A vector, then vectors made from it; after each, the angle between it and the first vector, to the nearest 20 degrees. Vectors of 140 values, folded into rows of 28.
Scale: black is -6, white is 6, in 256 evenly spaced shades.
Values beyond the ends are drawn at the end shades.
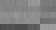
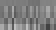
120 degrees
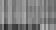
40 degrees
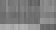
160 degrees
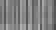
100 degrees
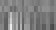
100 degrees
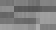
120 degrees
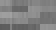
40 degrees
